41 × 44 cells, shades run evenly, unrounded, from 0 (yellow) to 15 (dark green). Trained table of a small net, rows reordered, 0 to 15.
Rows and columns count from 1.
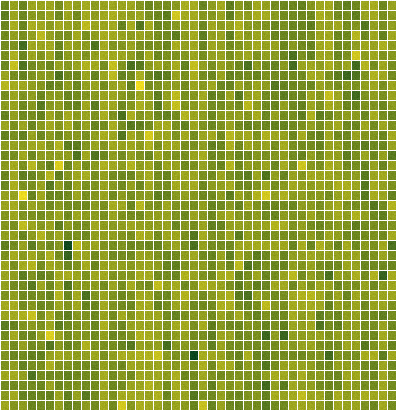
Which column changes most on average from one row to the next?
3
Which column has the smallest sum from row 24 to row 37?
16
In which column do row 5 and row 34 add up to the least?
6
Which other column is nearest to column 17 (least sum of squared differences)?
12
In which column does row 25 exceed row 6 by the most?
8
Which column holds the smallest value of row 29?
18
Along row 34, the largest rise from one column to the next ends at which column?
32
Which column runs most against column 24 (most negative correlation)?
35
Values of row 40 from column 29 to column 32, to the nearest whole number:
7 9 5 6
